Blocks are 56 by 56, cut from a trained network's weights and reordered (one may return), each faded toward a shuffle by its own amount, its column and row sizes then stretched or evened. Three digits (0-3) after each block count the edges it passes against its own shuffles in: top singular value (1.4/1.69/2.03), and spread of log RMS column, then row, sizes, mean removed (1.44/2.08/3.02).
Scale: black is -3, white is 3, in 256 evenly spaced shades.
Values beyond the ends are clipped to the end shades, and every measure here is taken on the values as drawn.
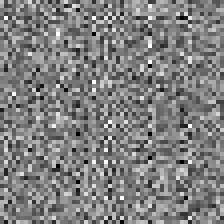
3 2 0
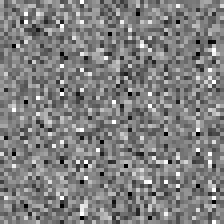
0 2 0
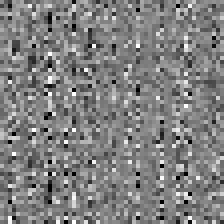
0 3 1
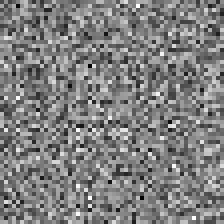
3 0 0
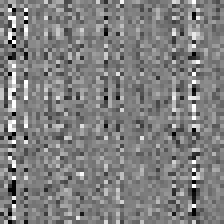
3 3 0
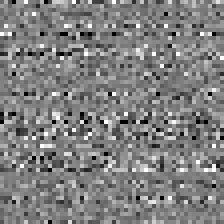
0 0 3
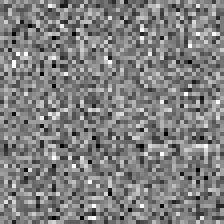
2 1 0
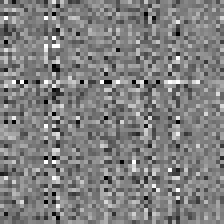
3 3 1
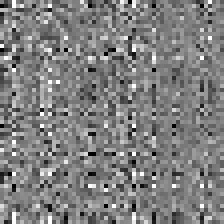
3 3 2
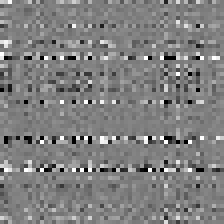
3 2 3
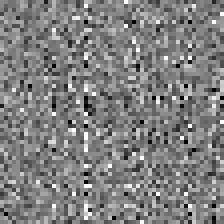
2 2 1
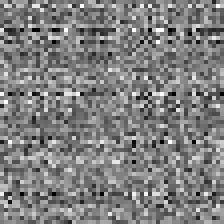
3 1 2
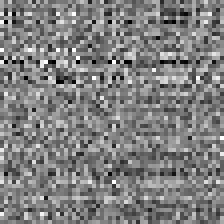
3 0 2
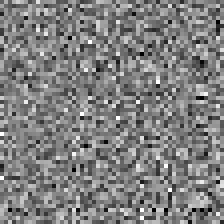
3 1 0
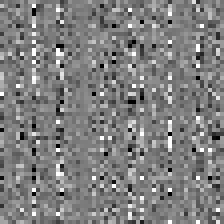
0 3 1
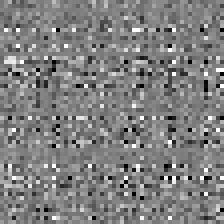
0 2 3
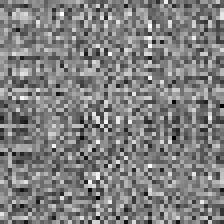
3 2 0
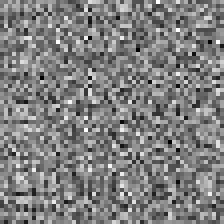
3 1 0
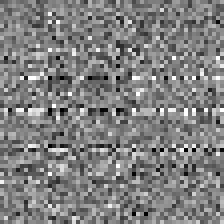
3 1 2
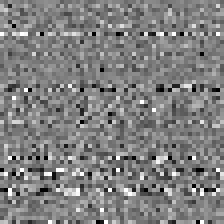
0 0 3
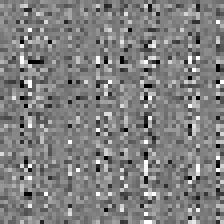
1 3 2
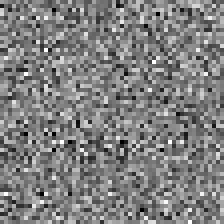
0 0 1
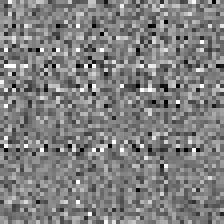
0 1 2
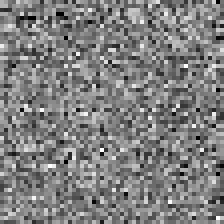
1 0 1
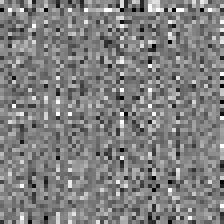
2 3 1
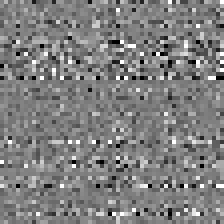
0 1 3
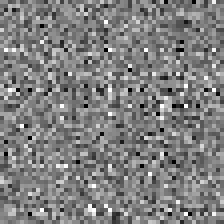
0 0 1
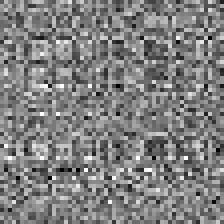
3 0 2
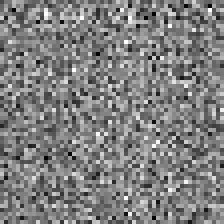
1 0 0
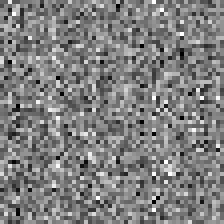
0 1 0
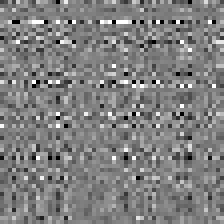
3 2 3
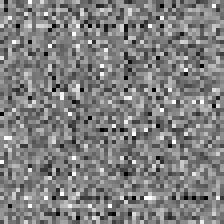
1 1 1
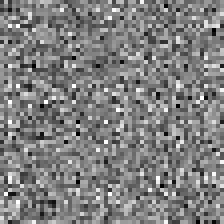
2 1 1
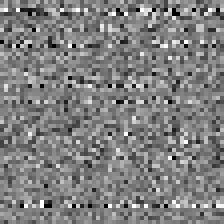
1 0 3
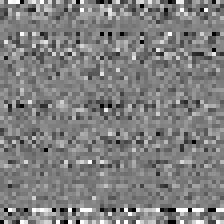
2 0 3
